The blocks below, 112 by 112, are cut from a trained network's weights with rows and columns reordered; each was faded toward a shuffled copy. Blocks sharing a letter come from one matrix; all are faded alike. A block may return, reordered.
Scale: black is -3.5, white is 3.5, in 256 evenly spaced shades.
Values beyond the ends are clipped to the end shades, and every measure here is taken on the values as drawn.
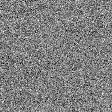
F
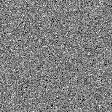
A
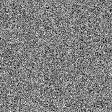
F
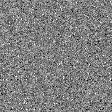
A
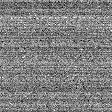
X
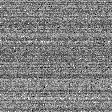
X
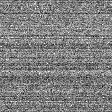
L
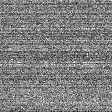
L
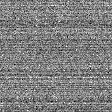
X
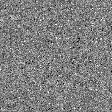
A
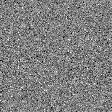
A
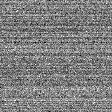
X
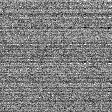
L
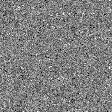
A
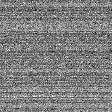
X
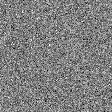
F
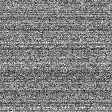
L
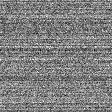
L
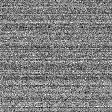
L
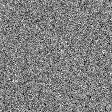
F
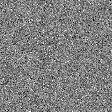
A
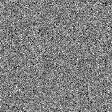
A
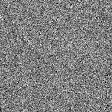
F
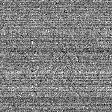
X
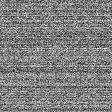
L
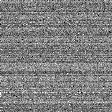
X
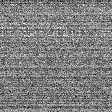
L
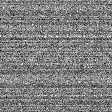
X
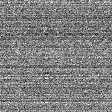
L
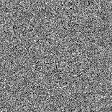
F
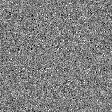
A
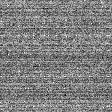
L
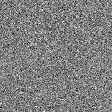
A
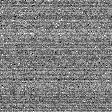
X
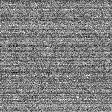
L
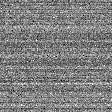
X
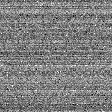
X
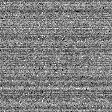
X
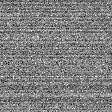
X
